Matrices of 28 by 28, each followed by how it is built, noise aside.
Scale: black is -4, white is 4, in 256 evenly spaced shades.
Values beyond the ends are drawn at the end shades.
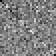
diagonal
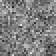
smooth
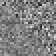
upper triangular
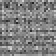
blocks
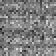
blocks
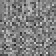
blocks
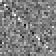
diagonal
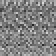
repeating columns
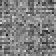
blocks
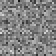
repeating columns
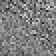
upper triangular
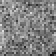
smooth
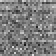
blocks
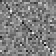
diagonal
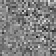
upper triangular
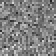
noise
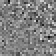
upper triangular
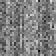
blocks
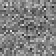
blocks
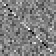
diagonal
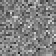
noise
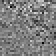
upper triangular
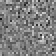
upper triangular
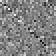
diagonal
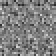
repeating columns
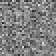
blocks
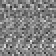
repeating columns
